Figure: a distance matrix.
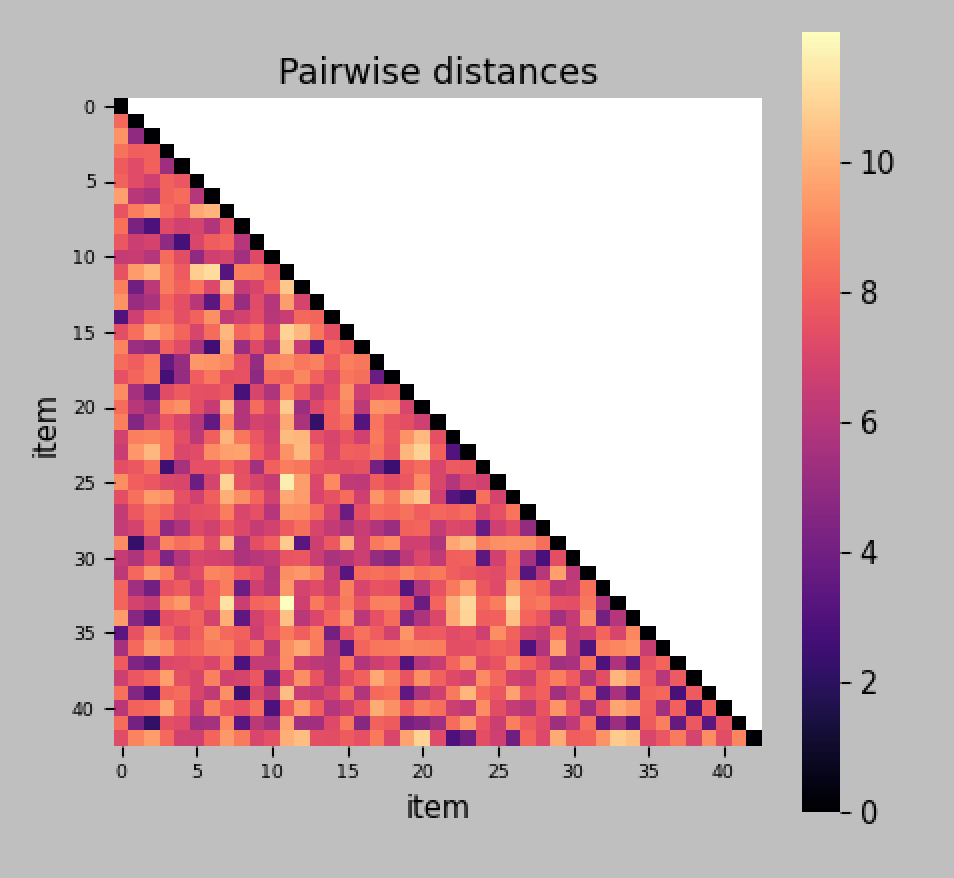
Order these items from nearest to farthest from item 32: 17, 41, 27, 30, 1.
41, 1, 30, 17, 27
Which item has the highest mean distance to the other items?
11
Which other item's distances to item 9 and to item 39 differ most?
4
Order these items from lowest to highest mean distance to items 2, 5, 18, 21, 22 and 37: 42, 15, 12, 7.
42, 12, 15, 7
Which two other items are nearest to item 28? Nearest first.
30, 24
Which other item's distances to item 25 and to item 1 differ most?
29
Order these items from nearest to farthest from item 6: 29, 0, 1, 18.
1, 29, 18, 0
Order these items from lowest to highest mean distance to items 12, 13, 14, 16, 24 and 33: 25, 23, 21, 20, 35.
21, 20, 35, 25, 23
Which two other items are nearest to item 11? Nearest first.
7, 14
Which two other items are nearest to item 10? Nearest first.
40, 38
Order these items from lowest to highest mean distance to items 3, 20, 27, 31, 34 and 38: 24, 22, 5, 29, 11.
24, 5, 29, 22, 11
